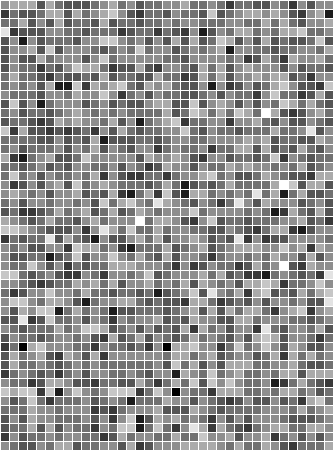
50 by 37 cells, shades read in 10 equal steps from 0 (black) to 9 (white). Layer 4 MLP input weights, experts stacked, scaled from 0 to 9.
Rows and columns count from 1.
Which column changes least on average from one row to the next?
8
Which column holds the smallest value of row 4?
23
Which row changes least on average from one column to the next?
46
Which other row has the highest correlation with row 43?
24
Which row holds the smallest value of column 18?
33
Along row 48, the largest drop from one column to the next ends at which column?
16
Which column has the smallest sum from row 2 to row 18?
5
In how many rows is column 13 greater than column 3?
26
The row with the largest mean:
44
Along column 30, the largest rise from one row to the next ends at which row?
32
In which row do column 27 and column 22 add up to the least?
30
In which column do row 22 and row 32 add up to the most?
29
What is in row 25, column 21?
3
